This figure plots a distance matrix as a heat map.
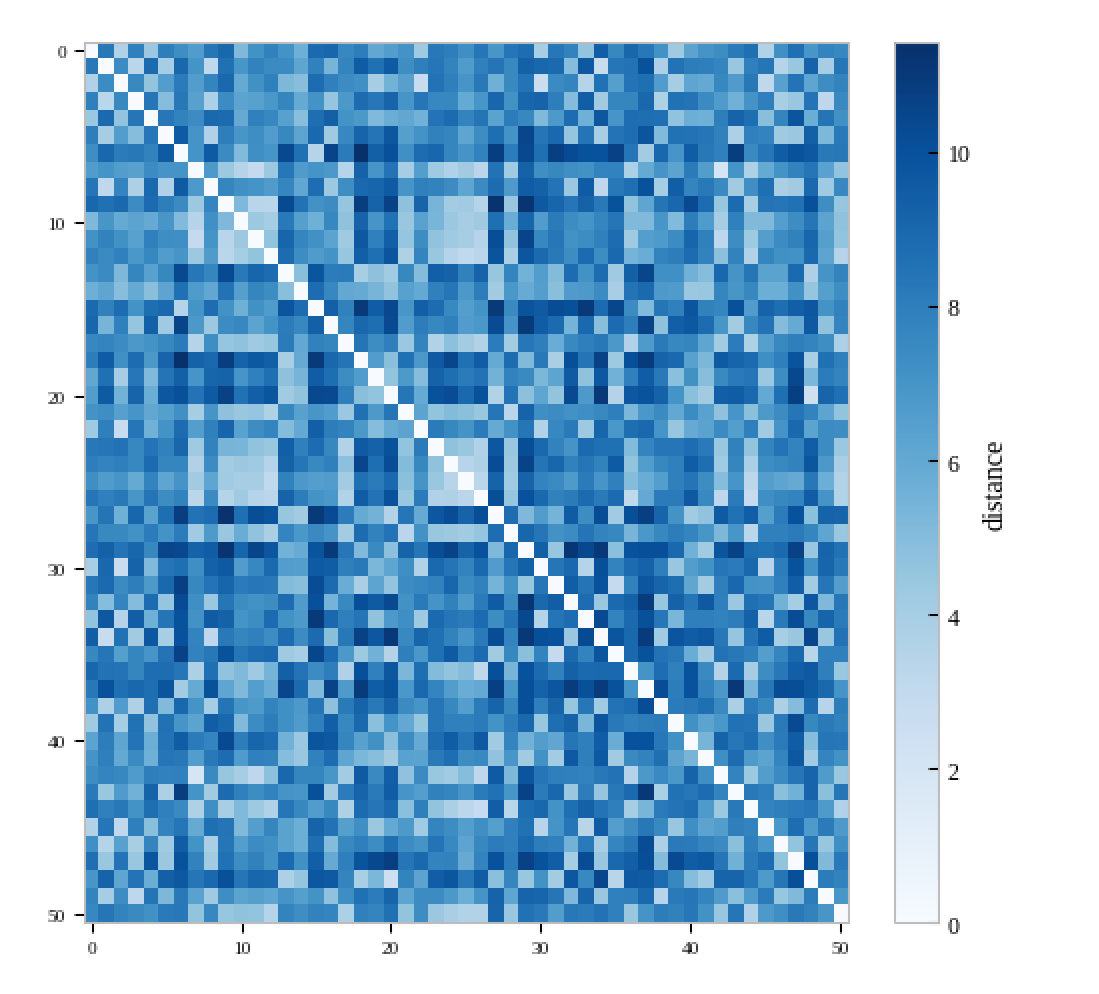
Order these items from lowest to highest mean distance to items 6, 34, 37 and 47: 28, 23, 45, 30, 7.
7, 28, 23, 45, 30
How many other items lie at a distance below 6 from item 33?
8
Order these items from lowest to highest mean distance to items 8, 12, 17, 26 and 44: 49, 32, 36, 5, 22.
36, 49, 5, 32, 22
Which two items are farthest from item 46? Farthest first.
37, 6
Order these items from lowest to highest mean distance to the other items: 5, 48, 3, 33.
3, 5, 48, 33
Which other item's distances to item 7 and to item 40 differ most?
42
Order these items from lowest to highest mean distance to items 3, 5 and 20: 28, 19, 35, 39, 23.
35, 19, 28, 39, 23
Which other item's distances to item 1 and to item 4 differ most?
34
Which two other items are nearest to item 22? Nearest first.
2, 30
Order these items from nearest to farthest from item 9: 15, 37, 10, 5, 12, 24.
12, 24, 10, 37, 15, 5
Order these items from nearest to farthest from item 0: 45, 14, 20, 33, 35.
45, 33, 14, 20, 35
